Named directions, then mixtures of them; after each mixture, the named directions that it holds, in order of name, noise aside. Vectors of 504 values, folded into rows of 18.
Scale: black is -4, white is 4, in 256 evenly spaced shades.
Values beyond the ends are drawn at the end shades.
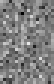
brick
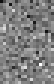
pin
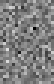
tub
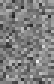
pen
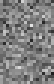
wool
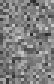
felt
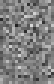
felt, tub, wool.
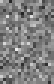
brick.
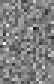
tub, wool.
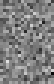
tub, wool.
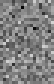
pen, tub.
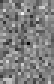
brick.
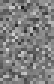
felt, tub.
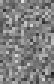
brick, wool.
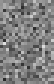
brick, pen, tub.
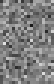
pen, pin, wool.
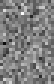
brick, tub.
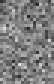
felt, pen, pin.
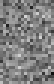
wool.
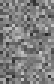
felt.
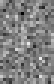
brick.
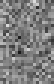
felt, tub, wool.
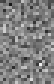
brick, pin, wool.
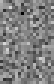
brick, tub.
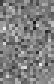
felt, pin, tub.
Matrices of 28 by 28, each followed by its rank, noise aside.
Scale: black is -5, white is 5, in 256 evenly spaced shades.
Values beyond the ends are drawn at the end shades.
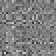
four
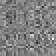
four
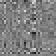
three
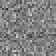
eight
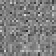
four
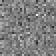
six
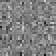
six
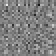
four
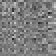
four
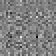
four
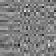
three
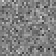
eight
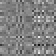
two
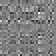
three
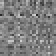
four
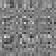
three
